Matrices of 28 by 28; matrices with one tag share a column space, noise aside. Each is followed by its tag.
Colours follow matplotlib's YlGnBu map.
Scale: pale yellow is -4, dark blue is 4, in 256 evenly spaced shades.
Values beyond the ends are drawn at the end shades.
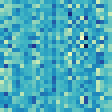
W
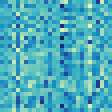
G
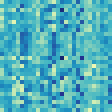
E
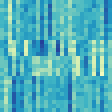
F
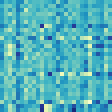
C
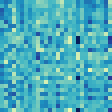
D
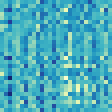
E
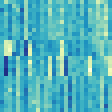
F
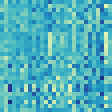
E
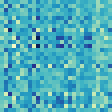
W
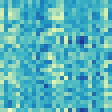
D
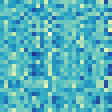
G
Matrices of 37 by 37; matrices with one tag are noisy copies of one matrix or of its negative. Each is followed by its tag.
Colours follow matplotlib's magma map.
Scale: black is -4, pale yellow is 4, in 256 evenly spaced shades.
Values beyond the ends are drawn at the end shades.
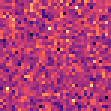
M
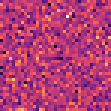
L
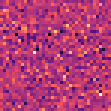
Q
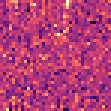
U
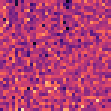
U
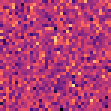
M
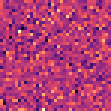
L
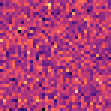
L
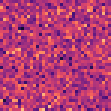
L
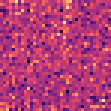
U
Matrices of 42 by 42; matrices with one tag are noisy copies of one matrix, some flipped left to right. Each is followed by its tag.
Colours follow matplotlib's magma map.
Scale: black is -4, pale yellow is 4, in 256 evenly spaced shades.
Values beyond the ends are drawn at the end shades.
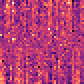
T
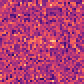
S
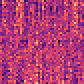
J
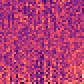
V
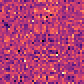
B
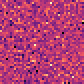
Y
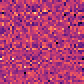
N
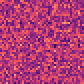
Y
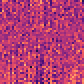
V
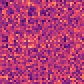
S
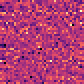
N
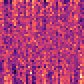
T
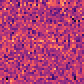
S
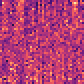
J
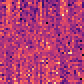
J
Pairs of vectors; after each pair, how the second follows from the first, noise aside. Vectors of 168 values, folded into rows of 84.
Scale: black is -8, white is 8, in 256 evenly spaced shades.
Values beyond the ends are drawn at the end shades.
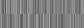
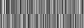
negated, scaled up.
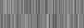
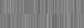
shrunk.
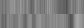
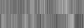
negated.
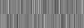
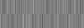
wrapped around, shrunk.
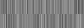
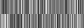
reversed, negated, scaled up.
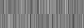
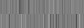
wrapped around, negated, partly zeroed.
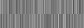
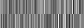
scaled up.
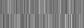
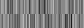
negated, scaled up.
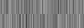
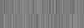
wrapped around, shrunk.
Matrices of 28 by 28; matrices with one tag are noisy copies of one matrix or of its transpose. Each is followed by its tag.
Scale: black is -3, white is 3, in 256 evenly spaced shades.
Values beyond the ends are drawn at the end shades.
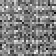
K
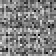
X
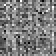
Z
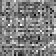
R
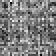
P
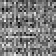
X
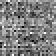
R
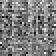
X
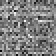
Z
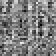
X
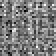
X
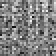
X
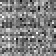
X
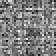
P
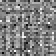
K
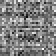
R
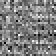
K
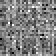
Z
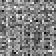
K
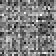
Z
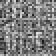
Z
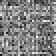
Z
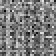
K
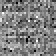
X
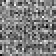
K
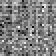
X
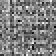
K
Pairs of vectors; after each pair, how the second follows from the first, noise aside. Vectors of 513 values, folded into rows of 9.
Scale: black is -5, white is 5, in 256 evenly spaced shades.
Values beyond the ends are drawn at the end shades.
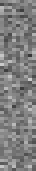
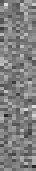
reversed.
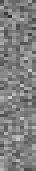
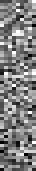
reversed, scaled up.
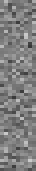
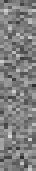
reversed.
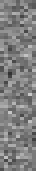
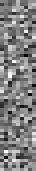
negated, scaled up.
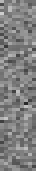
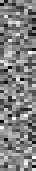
reversed, scaled up.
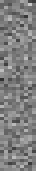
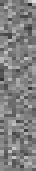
sign-scrambled.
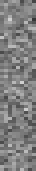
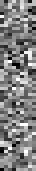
reversed, scaled up.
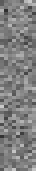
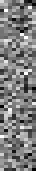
negated, scaled up.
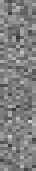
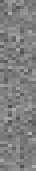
negated, shrunk.
